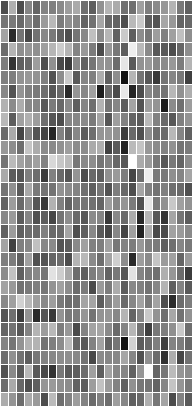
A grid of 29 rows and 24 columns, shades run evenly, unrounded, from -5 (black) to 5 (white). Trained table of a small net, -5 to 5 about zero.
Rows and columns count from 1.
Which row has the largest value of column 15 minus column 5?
19
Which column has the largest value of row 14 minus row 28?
4
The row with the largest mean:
12
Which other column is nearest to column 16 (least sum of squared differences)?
24
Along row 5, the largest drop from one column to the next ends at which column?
17
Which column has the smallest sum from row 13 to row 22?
6
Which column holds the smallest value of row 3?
2
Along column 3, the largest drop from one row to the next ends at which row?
23
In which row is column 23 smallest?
26
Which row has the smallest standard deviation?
14
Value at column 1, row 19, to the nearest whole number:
0
